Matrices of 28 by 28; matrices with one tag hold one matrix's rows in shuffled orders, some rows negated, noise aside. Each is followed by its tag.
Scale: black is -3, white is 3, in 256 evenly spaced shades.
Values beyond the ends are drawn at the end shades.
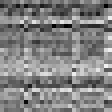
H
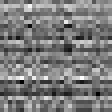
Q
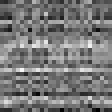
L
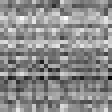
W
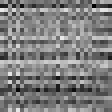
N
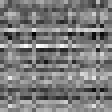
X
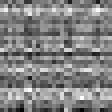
Q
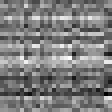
H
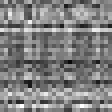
Q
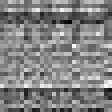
H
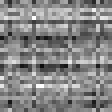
X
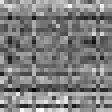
X
